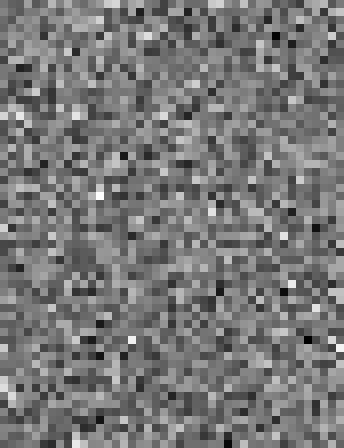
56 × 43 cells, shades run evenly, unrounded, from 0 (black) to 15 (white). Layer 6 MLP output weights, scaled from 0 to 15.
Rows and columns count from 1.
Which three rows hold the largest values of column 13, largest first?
25, 3, 24
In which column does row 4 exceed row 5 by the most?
35
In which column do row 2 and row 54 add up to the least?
18
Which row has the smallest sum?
52
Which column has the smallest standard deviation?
30
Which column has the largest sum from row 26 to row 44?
43
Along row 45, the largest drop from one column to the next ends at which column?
16
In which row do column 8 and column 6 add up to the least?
50
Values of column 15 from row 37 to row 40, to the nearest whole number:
8 8 5 5
